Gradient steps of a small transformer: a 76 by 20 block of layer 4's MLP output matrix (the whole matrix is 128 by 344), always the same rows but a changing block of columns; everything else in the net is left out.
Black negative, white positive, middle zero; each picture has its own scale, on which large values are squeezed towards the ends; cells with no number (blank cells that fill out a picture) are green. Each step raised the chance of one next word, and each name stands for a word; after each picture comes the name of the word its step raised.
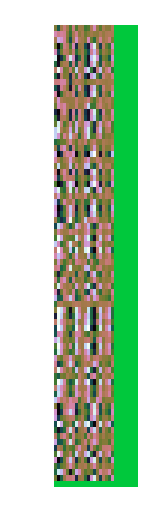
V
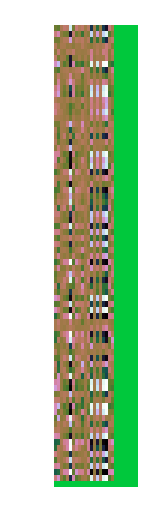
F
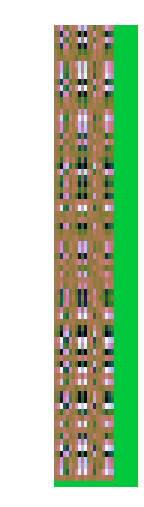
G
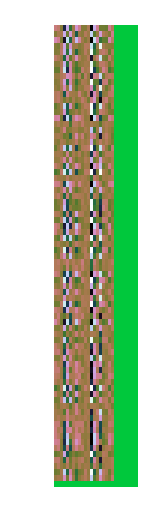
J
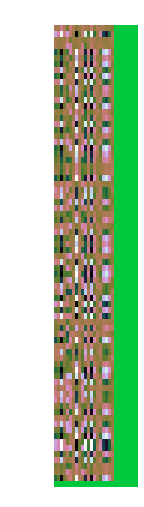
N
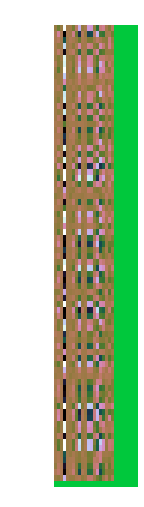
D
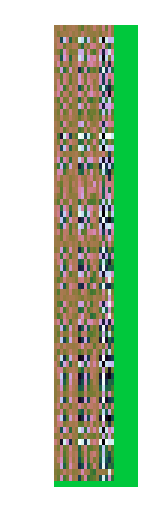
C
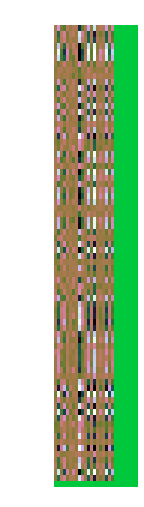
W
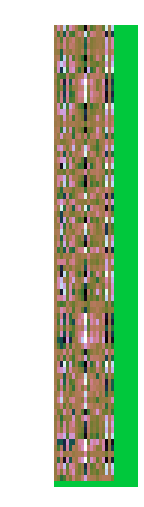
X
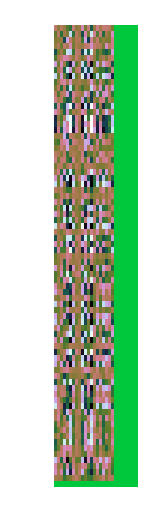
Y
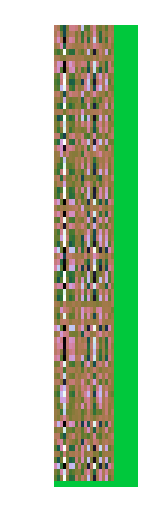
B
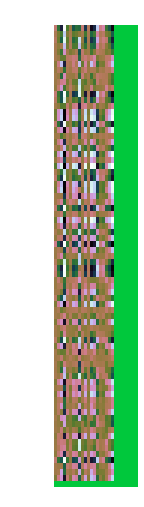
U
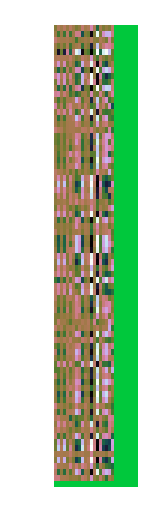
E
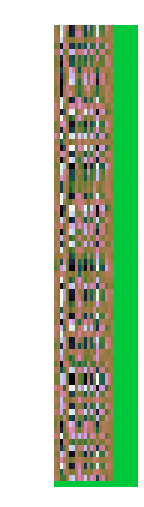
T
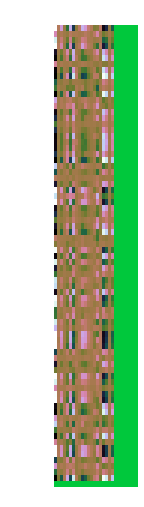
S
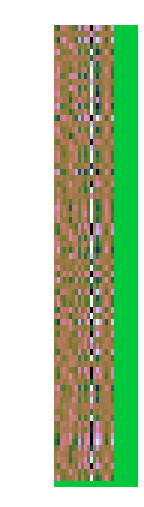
J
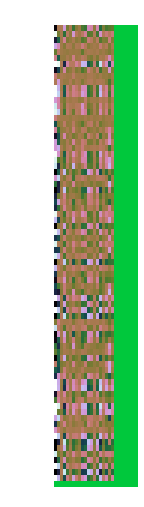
F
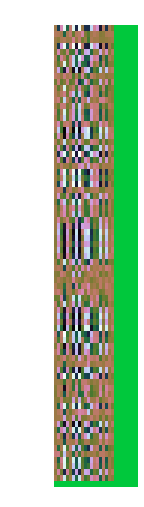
V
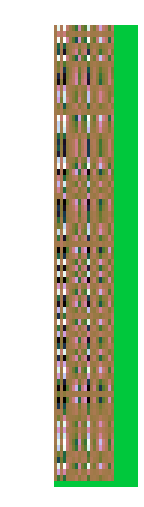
J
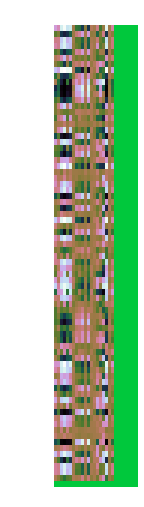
X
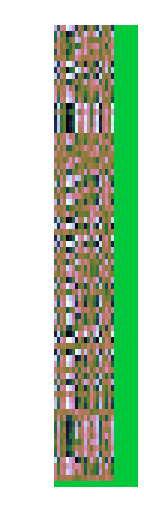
Y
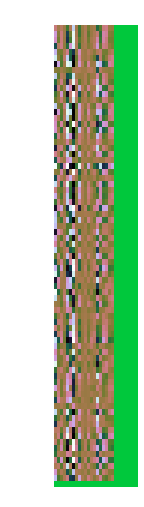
U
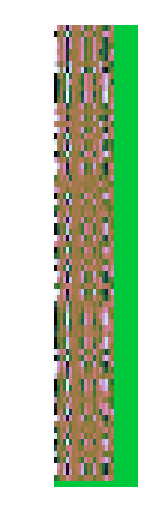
X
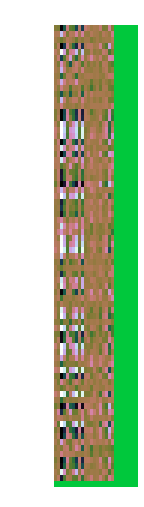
V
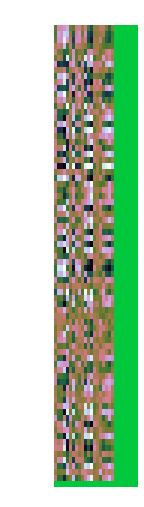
U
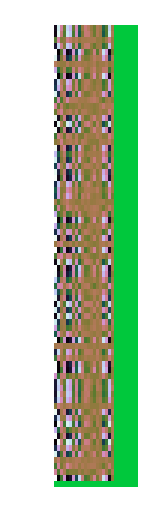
N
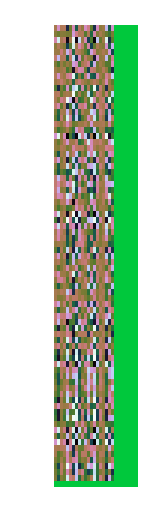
C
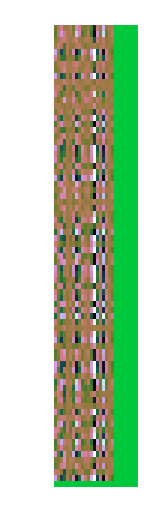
N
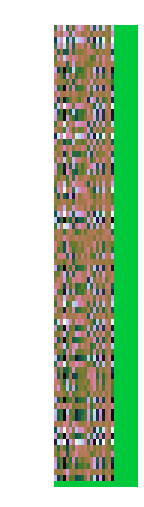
C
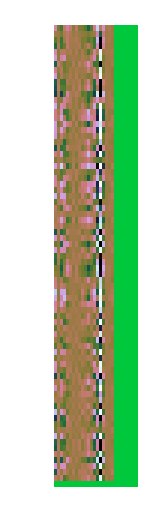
U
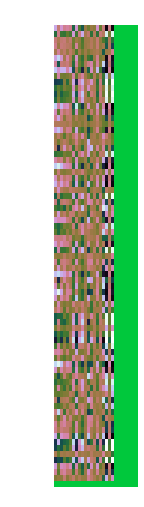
X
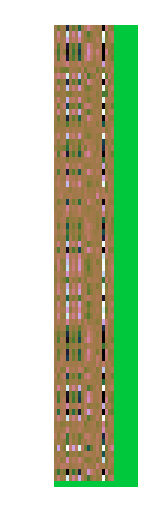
W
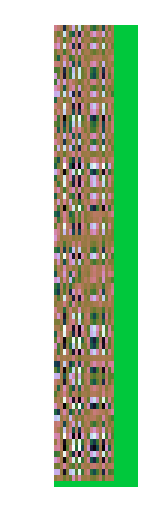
G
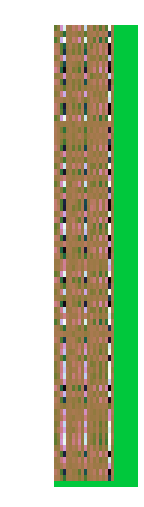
J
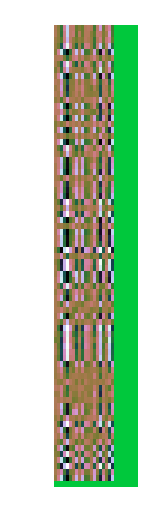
B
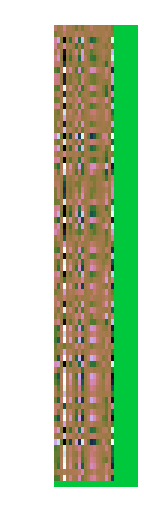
C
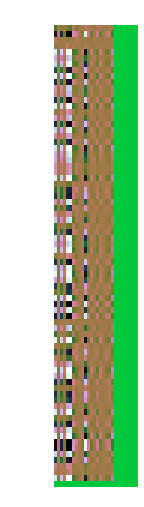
N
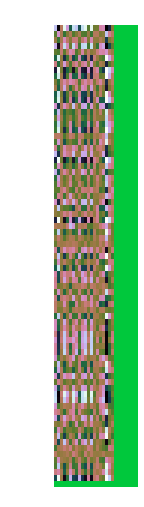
S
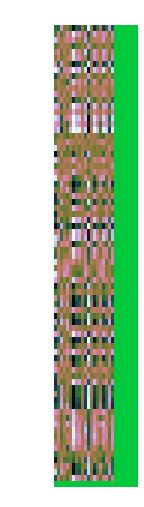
Y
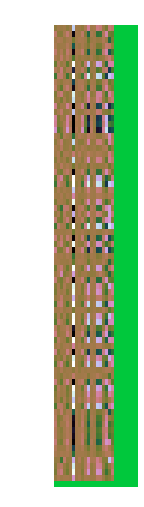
Y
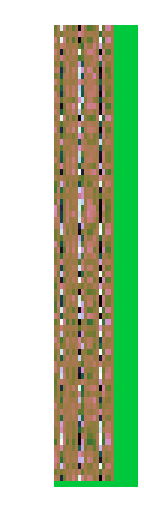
J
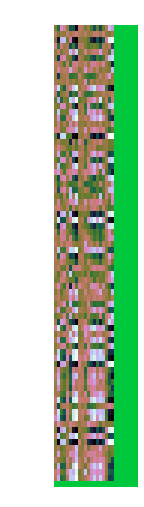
C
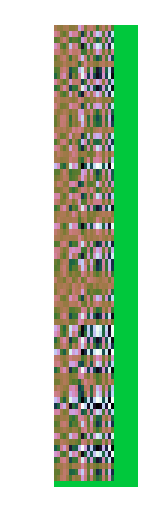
G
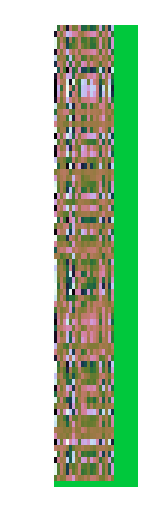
X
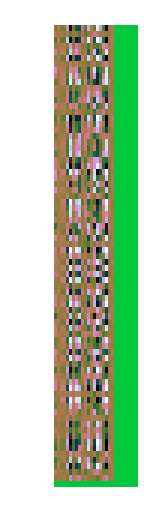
J
